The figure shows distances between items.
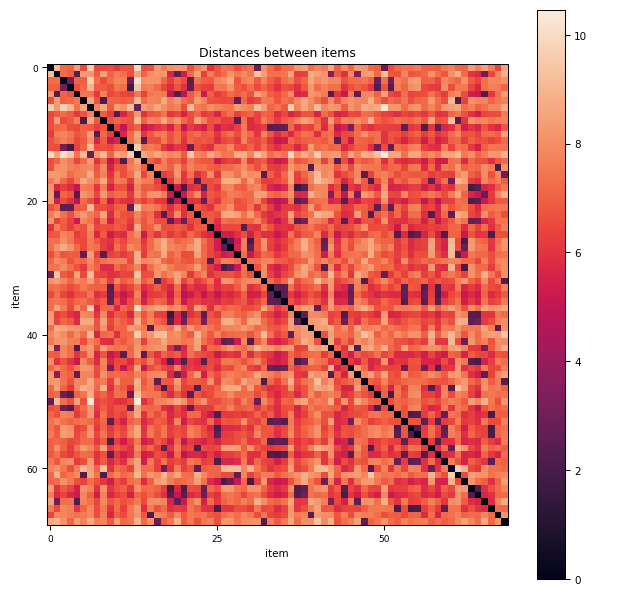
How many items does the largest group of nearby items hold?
8
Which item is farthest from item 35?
42
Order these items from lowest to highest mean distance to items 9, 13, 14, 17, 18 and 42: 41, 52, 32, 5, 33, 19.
33, 19, 52, 32, 41, 5
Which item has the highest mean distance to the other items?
13
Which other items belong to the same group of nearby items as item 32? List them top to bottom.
16, 47, 68
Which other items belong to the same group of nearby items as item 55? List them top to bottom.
25, 52, 54, 59, 66
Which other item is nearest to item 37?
18
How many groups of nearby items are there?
16
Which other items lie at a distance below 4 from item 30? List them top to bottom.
26, 27, 41, 62
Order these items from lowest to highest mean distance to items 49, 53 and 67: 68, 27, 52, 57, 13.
57, 52, 27, 68, 13
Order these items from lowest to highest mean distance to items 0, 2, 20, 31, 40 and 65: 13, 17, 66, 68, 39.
66, 17, 39, 68, 13
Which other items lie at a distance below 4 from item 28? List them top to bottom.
5, 8, 61
